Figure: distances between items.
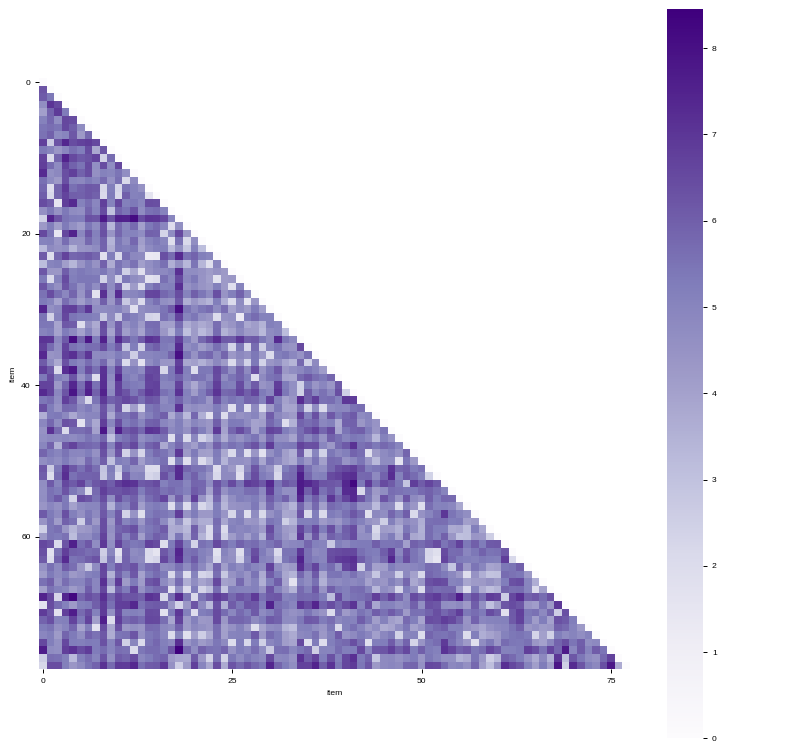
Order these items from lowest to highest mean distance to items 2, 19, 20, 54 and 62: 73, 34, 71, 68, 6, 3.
73, 68, 6, 71, 34, 3
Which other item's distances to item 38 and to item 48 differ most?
53
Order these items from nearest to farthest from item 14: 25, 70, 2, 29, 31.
31, 25, 29, 2, 70
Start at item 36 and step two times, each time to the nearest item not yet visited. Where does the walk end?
12
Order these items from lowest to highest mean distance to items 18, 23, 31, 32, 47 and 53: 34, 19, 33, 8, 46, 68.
19, 33, 8, 46, 68, 34
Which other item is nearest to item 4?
55
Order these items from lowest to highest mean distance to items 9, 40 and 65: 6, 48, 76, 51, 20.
20, 76, 48, 51, 6
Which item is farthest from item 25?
18
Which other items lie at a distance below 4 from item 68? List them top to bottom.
2, 16, 20, 38, 61, 70
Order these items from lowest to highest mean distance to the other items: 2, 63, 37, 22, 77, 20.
22, 37, 2, 20, 63, 77
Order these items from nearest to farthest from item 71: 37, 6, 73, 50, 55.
50, 73, 37, 55, 6
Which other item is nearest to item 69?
0
